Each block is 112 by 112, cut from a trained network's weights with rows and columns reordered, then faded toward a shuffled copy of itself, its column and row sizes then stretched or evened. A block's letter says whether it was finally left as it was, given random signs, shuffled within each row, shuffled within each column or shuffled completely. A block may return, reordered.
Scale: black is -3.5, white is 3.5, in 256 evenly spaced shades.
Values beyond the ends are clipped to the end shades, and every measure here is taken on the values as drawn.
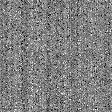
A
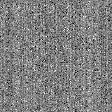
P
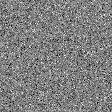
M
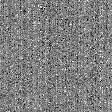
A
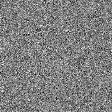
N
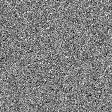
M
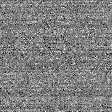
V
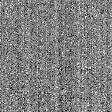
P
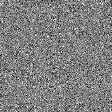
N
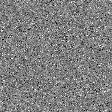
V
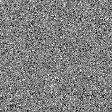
N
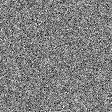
M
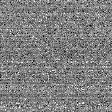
P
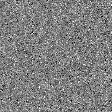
A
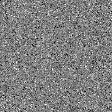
N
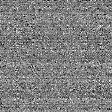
P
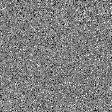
N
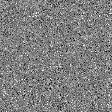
N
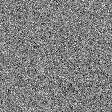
M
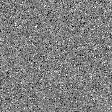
V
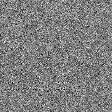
N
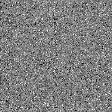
N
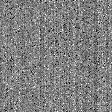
A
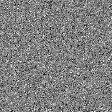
N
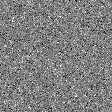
M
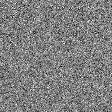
V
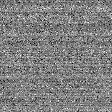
V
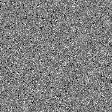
A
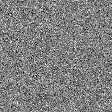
A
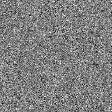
N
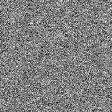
P
